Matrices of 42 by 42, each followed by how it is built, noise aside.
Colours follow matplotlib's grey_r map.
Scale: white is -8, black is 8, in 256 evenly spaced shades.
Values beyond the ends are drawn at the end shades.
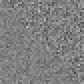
upper triangular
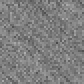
Toeplitz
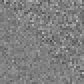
upper triangular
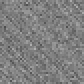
Toeplitz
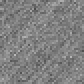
Hankel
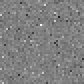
sparse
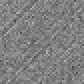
Hankel
